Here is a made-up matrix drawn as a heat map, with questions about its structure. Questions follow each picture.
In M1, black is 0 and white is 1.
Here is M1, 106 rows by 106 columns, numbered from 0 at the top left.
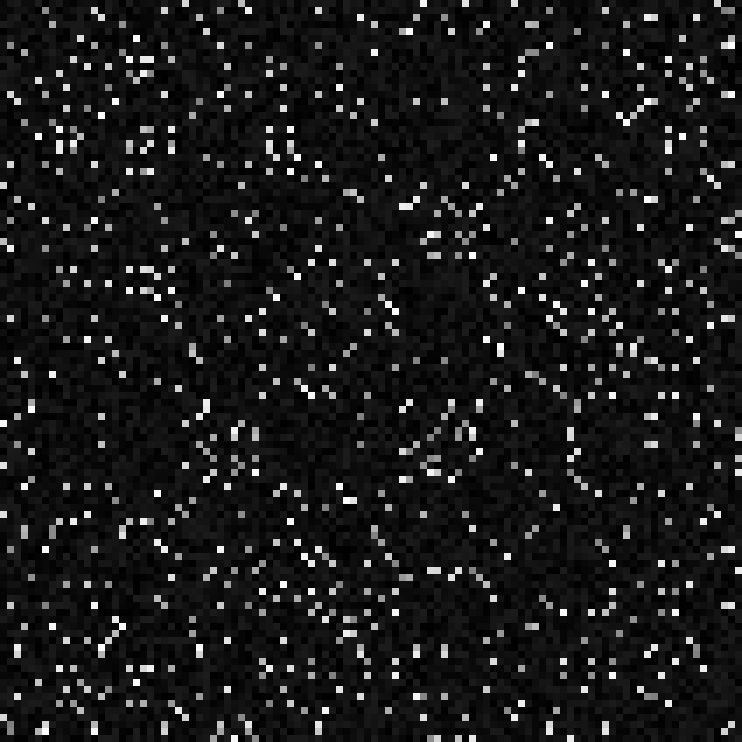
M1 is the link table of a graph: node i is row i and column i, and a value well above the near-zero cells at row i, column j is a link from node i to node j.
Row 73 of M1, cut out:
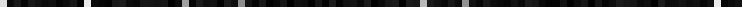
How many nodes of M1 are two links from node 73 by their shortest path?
10
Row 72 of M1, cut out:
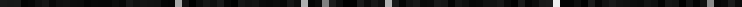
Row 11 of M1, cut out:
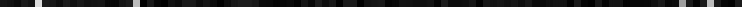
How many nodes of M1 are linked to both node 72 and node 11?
1
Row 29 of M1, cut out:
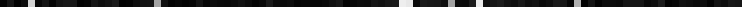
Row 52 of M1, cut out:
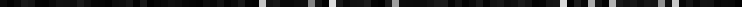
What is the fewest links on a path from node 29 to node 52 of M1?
4
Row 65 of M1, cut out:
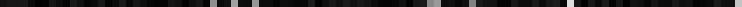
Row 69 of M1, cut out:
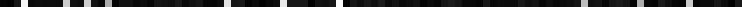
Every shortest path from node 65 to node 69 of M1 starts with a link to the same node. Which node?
node 67
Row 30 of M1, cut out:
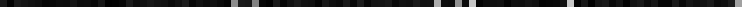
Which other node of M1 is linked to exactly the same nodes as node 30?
node 61
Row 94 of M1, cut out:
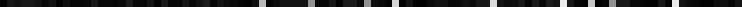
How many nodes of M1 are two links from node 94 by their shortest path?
8
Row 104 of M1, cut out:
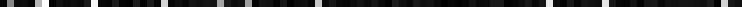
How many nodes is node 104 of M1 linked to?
11
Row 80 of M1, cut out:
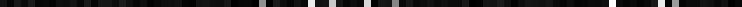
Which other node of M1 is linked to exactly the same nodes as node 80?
node 84
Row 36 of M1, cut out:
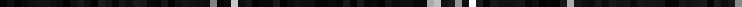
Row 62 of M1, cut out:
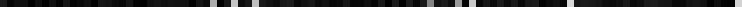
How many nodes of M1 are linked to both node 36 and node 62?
7
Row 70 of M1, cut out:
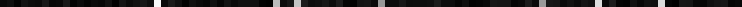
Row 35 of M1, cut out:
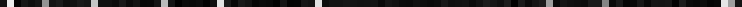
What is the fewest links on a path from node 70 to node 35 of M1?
4
